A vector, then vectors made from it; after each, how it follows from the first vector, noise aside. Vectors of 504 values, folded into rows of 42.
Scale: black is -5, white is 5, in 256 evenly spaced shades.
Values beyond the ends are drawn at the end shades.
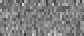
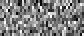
wrapped around, negated, scaled up.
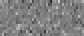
reversed, negated, partly zeroed.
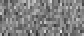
reversed.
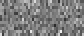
reversed.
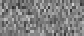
wrapped around, negated.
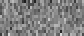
reversed, negated.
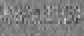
reversed, negated, partly zeroed.
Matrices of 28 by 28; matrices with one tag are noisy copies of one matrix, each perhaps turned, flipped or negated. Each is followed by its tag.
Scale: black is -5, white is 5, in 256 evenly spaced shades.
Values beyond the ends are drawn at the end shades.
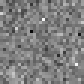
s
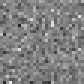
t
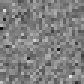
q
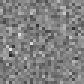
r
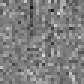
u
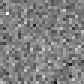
q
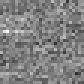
u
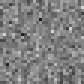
s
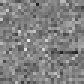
u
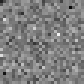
q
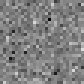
t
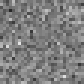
s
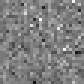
t
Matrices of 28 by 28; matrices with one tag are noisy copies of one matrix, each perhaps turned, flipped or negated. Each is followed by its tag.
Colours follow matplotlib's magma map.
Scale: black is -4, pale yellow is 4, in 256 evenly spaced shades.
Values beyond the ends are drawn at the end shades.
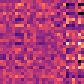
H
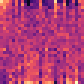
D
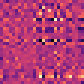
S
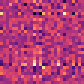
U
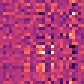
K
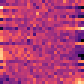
D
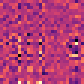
S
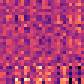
H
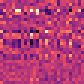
K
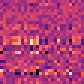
K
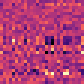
K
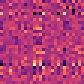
U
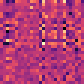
S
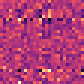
U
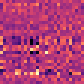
K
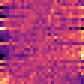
D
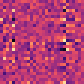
U
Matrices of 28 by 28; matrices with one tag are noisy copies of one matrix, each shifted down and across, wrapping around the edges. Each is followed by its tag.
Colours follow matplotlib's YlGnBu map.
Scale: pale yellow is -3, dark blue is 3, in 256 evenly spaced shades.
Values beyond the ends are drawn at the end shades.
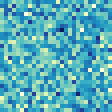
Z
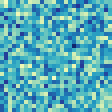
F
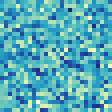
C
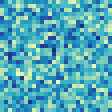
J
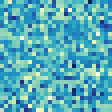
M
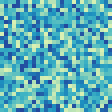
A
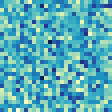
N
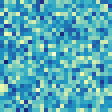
J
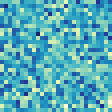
M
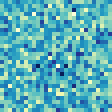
N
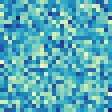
C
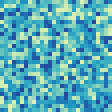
C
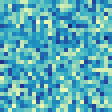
A
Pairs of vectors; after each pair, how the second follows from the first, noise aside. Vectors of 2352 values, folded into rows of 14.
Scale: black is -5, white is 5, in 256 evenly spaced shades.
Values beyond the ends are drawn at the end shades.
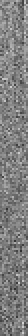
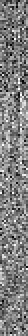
wrapped around, scaled up.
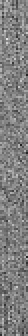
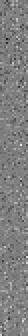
negated, partly zeroed.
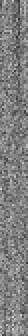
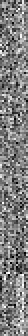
wrapped around, negated, scaled up.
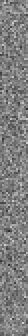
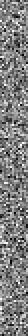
wrapped around, scaled up.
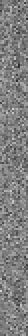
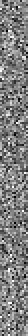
reversed, negated, scaled up.
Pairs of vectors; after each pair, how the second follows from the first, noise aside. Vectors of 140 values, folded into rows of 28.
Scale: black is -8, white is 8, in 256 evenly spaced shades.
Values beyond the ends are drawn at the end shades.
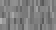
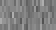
sign-scrambled.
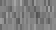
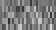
wrapped around, negated, scaled up.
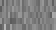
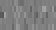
reversed, negated, partly zeroed.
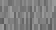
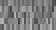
negated, scaled up.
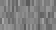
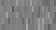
reversed, negated, partly zeroed.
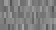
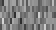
wrapped around, negated, scaled up.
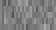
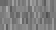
shuffled.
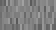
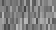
wrapped around, negated, scaled up.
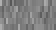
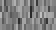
wrapped around, negated, scaled up.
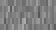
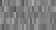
shuffled.
